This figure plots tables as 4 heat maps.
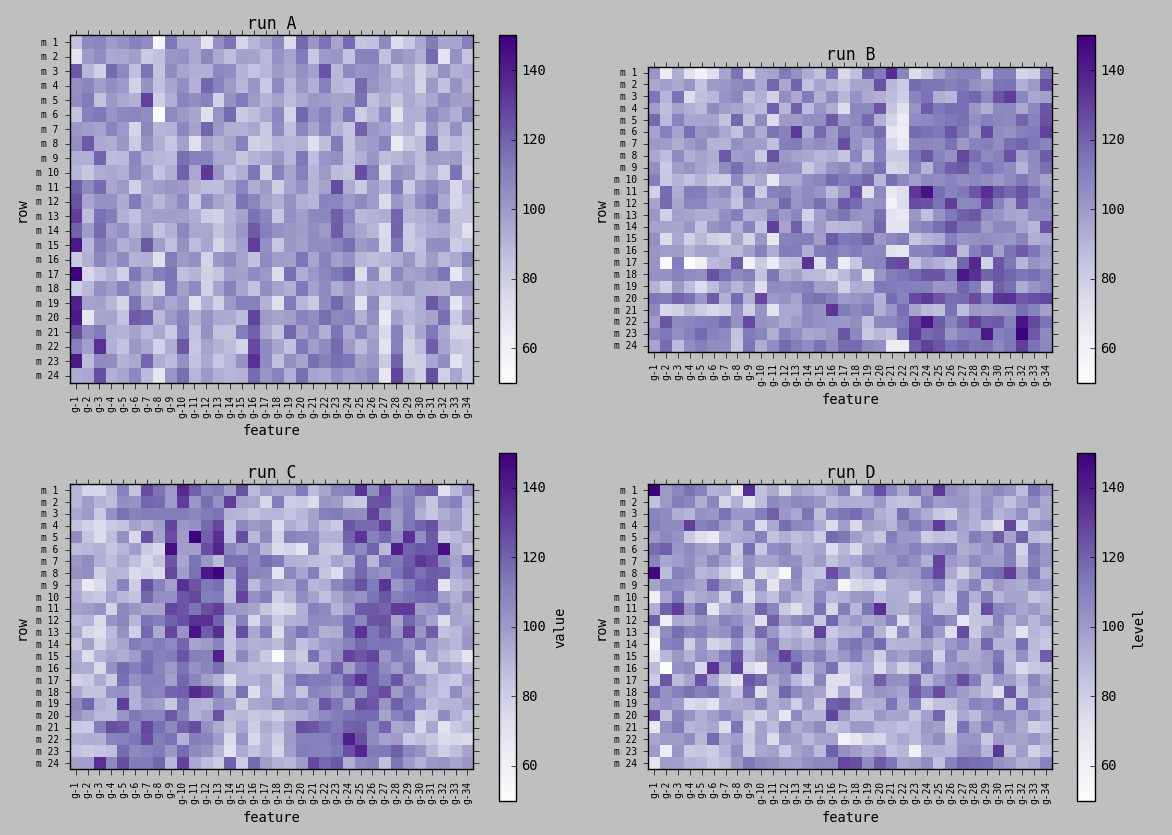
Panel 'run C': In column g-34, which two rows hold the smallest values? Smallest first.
m 15, m 22
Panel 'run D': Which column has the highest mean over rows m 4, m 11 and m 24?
g-20
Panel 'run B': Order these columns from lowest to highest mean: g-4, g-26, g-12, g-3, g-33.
g-4, g-3, g-12, g-33, g-26
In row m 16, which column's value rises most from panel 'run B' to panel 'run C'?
g-22
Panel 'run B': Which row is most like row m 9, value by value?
m 13
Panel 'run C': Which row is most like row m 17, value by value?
m 23
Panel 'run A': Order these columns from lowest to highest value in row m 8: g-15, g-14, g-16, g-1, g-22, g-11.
g-11, g-16, g-22, g-14, g-1, g-15
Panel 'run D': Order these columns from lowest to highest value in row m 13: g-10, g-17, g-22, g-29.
g-17, g-29, g-22, g-10
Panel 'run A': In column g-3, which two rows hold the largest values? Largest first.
m 22, m 24
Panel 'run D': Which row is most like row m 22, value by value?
m 9
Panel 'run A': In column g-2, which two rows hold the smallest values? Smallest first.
m 20, m 17
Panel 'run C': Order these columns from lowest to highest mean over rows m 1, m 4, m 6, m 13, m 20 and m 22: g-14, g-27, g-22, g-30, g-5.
g-14, g-22, g-5, g-30, g-27
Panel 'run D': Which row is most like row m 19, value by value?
m 5
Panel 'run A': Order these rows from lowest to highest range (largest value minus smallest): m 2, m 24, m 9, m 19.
m 9, m 2, m 24, m 19
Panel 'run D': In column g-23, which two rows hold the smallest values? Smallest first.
m 23, m 10
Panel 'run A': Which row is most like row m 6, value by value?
m 1
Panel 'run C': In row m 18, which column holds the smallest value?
g-16
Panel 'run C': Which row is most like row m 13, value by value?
m 5
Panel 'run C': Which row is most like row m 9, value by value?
m 1
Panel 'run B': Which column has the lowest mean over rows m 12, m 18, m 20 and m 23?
g-19
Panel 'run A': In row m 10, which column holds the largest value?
g-12
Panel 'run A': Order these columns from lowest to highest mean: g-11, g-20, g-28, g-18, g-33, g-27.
g-27, g-33, g-11, g-18, g-28, g-20
